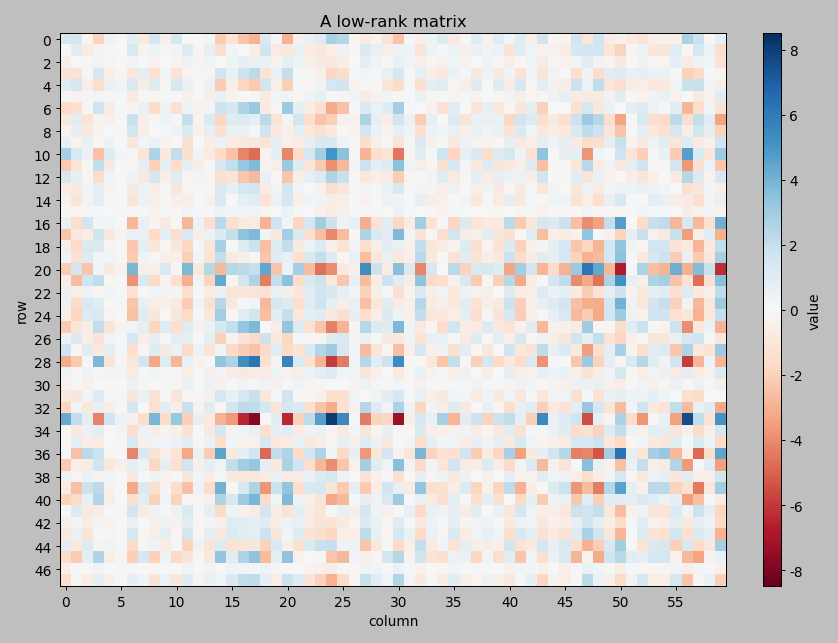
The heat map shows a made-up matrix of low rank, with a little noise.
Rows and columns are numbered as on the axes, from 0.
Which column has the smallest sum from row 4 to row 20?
24
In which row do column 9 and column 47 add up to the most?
20
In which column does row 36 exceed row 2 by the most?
50
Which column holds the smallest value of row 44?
47
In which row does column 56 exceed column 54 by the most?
33
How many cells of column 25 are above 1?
7
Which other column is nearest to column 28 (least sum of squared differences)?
42
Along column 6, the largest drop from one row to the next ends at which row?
21
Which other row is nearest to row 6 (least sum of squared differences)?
11
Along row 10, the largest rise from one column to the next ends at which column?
56
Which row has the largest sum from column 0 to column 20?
28
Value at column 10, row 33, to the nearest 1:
3
